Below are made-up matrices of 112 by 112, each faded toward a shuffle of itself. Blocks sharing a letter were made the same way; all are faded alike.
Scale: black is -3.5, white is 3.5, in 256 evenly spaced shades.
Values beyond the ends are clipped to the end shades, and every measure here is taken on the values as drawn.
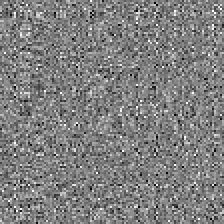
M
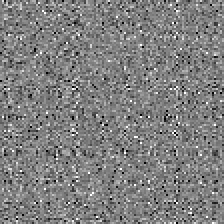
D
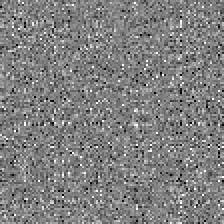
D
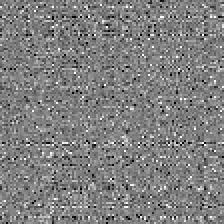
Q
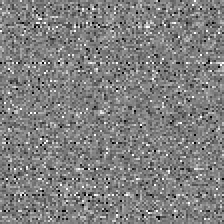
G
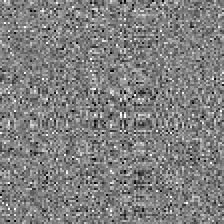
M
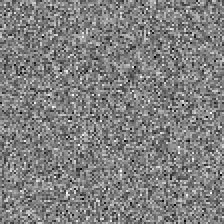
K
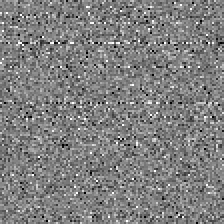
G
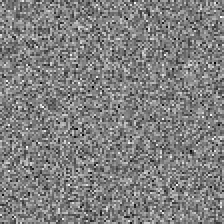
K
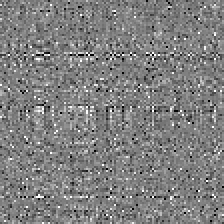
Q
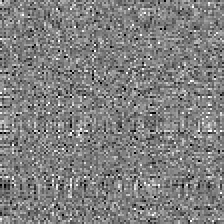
M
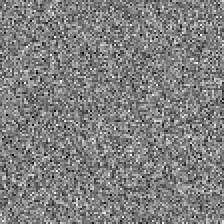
K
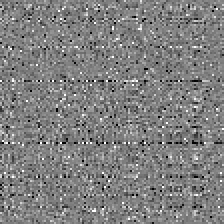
Q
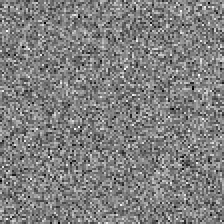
K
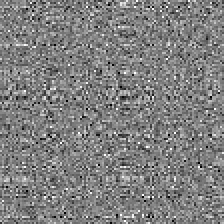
M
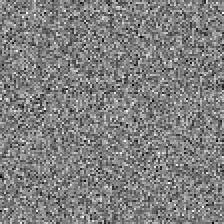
K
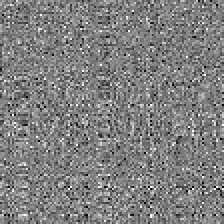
M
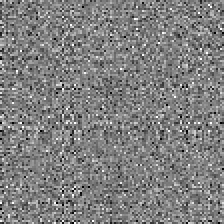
M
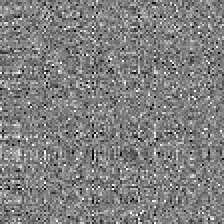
M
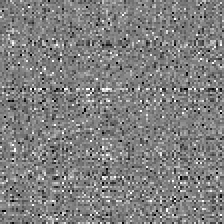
Q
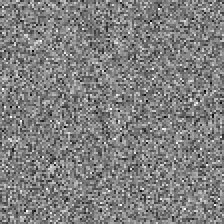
K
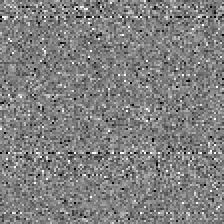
G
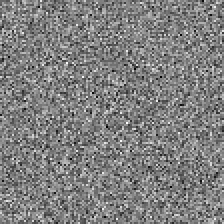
K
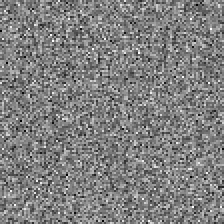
K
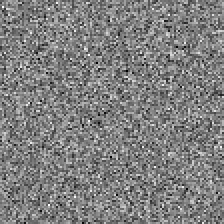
K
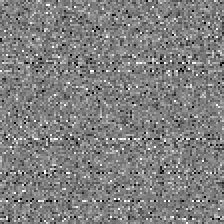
G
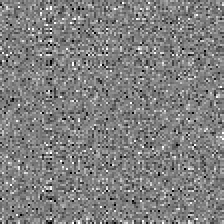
D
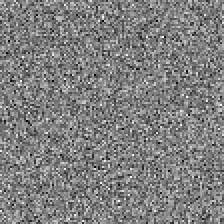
K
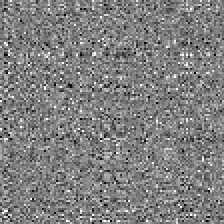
M
